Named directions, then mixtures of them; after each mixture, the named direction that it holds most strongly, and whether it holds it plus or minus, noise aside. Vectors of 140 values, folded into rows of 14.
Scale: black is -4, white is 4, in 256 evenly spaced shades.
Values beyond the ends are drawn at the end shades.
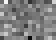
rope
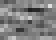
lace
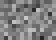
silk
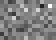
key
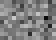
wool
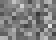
wool, minus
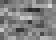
lace, plus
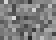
silk, minus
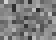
silk, minus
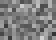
silk, minus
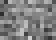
rope, minus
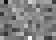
rope, minus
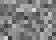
silk, minus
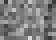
rope, minus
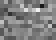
key, plus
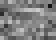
lace, minus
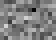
silk, plus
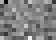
rope, minus
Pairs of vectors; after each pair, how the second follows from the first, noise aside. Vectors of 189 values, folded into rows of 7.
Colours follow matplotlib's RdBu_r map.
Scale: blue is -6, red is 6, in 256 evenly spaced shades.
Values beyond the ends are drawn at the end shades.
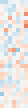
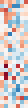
wrapped around, scaled up.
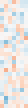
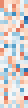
wrapped around, scaled up.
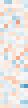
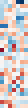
wrapped around, scaled up.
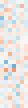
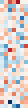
wrapped around, scaled up.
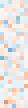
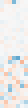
reversed, partly zeroed.
